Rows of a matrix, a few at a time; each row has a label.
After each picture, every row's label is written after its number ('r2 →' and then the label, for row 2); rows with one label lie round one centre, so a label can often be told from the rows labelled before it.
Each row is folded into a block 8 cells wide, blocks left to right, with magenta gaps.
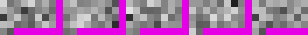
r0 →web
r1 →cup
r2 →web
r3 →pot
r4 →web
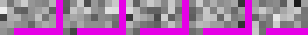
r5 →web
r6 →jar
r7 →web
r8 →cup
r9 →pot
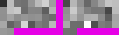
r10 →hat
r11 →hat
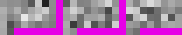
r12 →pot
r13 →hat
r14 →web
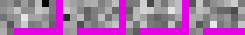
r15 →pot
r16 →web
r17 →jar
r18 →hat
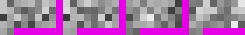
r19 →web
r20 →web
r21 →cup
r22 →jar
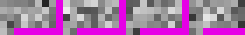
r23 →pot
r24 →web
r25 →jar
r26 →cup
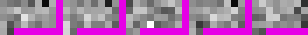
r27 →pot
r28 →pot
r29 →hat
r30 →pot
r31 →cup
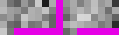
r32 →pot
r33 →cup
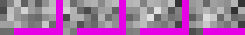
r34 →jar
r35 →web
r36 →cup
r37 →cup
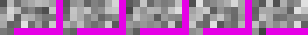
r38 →hat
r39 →jar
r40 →jar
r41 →hat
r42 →jar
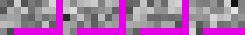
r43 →jar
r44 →web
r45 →jar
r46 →pot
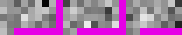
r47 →pot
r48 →hat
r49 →cup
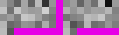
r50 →pot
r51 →pot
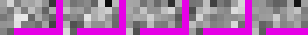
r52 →cup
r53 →pot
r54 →pot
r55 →jar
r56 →pot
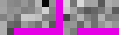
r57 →pot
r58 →web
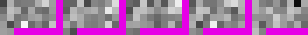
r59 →hat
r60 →jar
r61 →jar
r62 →hat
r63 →pot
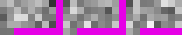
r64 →cup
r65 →hat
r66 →hat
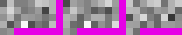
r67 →hat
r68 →hat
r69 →web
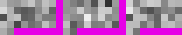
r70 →web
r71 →pot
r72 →web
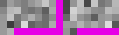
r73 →hat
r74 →jar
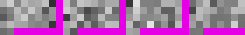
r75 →cup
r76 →web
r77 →hat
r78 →jar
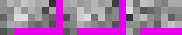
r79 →cup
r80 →cup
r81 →web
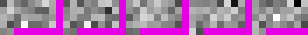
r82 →hat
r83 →hat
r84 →cup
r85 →pot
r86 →pot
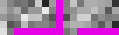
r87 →pot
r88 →cup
